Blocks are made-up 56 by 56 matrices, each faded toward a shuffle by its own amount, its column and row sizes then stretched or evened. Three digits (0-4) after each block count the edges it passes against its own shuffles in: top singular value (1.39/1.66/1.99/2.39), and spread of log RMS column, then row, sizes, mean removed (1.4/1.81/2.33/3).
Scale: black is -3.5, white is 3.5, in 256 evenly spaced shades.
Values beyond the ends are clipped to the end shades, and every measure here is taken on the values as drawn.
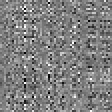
3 4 1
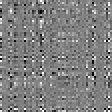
4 4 3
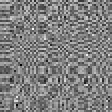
4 1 1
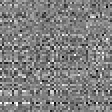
4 1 3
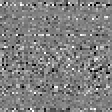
1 1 4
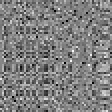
4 2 1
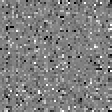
1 2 1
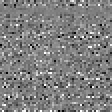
1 0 4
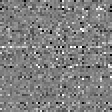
1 1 3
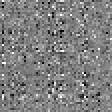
3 3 2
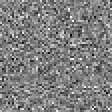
2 0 1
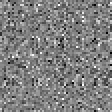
2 2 1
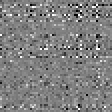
3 2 4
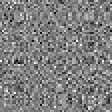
3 0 1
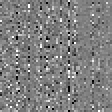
1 4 0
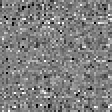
2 0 2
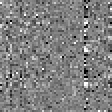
3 3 1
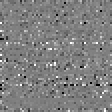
1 1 3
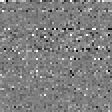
1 0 3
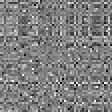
4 1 2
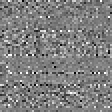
2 0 4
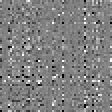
3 4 3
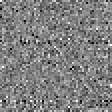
2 0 2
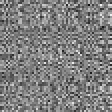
4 3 0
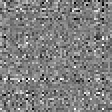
2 2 3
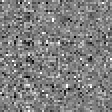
2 2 2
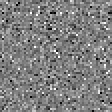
2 1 0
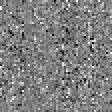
0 2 0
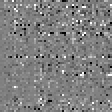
1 3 3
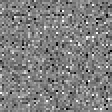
1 2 1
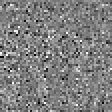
0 2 2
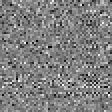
3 0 3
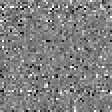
2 0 3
